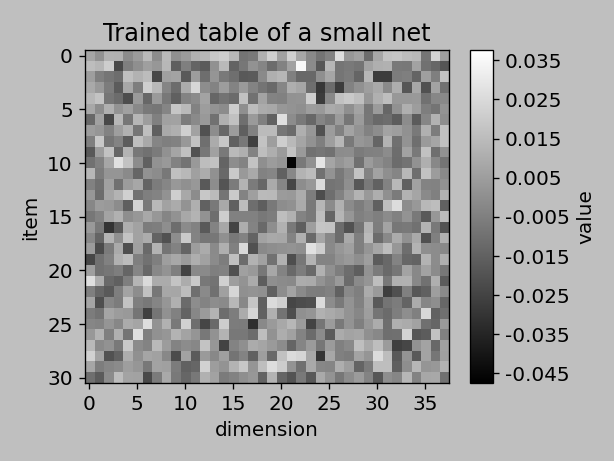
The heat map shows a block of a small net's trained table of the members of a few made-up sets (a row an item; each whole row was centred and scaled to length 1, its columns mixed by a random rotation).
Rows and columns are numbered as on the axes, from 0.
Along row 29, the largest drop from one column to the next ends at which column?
32
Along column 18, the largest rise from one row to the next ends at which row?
13
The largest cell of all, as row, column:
1, 22
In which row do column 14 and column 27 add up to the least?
27
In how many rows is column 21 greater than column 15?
16
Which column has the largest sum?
20
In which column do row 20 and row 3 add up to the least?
26
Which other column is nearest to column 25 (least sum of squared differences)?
29
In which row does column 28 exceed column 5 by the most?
11
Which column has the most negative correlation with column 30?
24
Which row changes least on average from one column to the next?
5
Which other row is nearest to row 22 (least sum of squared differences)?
6
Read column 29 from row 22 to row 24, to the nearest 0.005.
0.01 0.005 0.005
